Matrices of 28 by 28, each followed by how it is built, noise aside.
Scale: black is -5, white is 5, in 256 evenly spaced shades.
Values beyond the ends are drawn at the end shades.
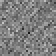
Hankel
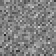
Hankel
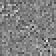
block diagonal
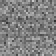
blocks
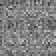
blocks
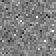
sparse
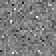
sparse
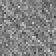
Toeplitz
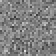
blocks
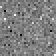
sparse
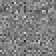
low rank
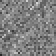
Hankel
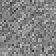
Hankel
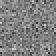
low rank
